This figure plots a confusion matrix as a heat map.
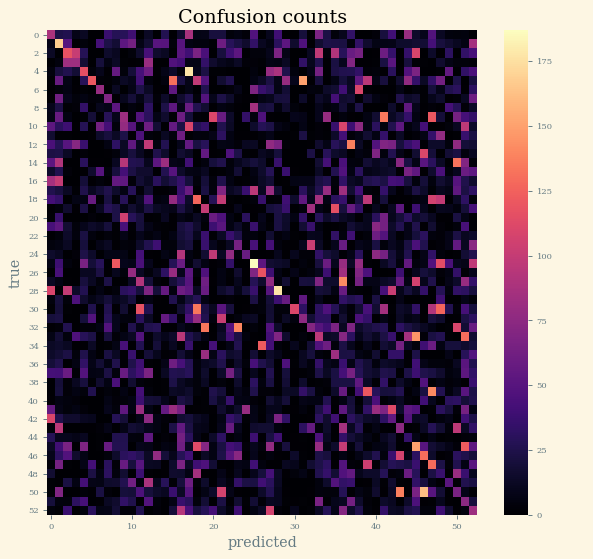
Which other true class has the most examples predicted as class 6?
10
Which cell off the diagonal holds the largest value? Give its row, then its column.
4, 17
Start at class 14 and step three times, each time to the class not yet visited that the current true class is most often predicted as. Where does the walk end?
43
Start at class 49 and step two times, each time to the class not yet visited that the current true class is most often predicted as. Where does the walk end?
37
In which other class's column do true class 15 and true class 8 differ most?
25
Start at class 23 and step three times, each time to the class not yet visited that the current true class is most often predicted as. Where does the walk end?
35
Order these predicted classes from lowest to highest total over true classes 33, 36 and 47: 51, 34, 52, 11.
34, 52, 11, 51
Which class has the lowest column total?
30
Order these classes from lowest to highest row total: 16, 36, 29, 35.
29, 35, 36, 16
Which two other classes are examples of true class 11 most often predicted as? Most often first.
48, 16
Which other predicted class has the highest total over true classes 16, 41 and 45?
51
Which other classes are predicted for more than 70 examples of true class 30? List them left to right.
11, 18, 41, 47, 48
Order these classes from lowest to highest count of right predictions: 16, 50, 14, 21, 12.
16, 21, 50, 14, 12
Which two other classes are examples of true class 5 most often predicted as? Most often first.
31, 15
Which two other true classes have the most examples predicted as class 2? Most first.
28, 3
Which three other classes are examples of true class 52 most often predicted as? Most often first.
27, 16, 36
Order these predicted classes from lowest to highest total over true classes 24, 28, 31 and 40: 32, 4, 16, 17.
32, 4, 17, 16
